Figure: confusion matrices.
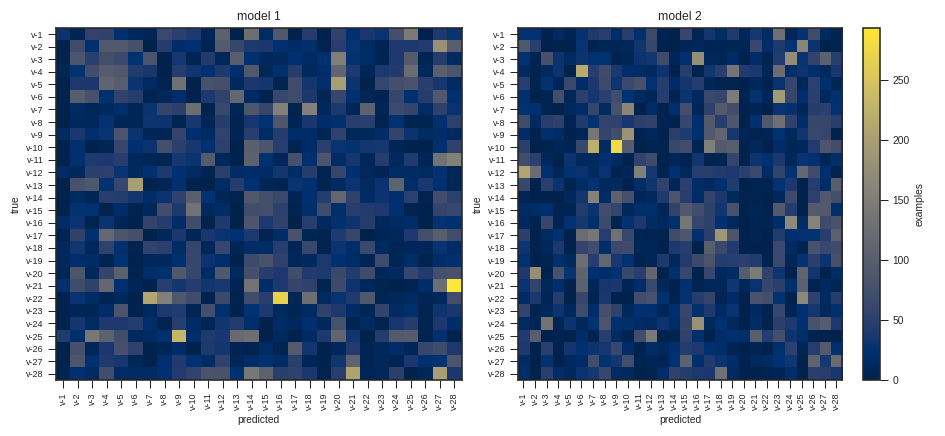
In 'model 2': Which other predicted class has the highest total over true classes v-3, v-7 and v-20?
v-10
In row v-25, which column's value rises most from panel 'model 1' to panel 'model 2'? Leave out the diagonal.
v-12
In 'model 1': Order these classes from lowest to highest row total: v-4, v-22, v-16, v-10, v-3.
v-16, v-10, v-3, v-4, v-22
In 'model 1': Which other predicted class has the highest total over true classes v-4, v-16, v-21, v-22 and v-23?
v-28
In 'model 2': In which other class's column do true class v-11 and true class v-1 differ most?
v-23
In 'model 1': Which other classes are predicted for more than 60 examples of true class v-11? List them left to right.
v-14, v-17, v-19, v-27, v-28
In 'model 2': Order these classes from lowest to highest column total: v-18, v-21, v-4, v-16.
v-4, v-21, v-16, v-18
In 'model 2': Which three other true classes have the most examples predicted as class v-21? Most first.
v-20, v-25, v-22
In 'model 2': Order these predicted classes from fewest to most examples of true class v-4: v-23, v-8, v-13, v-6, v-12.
v-12, v-13, v-8, v-23, v-6
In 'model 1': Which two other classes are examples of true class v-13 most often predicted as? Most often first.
v-6, v-24
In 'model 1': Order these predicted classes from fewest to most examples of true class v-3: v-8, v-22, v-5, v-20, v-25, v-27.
v-8, v-22, v-27, v-5, v-25, v-20
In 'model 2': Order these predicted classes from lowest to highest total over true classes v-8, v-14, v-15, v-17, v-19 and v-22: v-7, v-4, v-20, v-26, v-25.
v-20, v-4, v-25, v-26, v-7
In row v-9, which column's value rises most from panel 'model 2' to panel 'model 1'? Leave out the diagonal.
v-5
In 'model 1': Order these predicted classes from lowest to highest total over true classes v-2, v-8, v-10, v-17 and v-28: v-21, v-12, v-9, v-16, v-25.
v-25, v-9, v-16, v-12, v-21
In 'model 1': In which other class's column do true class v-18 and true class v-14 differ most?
v-20
